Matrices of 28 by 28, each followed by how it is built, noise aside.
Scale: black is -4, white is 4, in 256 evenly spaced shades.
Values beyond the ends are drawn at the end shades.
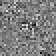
block diagonal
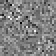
block diagonal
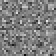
repeating columns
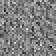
repeating rows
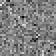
block diagonal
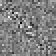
banded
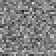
repeating columns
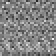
repeating columns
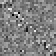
banded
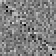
banded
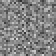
repeating rows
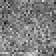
smooth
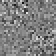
block diagonal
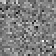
block diagonal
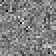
banded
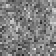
smooth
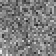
smooth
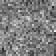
smooth
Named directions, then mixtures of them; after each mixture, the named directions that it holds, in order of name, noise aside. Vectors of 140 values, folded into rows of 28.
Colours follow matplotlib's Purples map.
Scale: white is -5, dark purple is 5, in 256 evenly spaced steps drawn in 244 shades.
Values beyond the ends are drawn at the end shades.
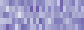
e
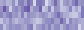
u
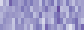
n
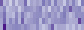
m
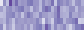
m, n.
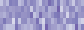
e, n.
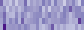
m.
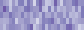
n, u.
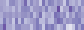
m, n.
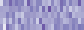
e, m.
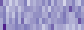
m.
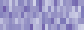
n, u.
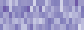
e, u.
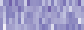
m.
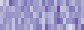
n.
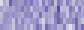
n.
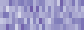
e.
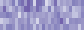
e, u.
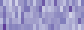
m, u.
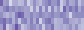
e, m.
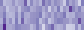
m, n.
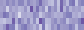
e, n.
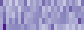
m.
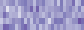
e, m.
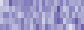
e, n.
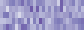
e.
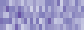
e.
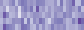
e, m.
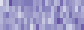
e, n.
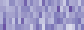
m, n.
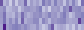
m.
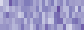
e, n.
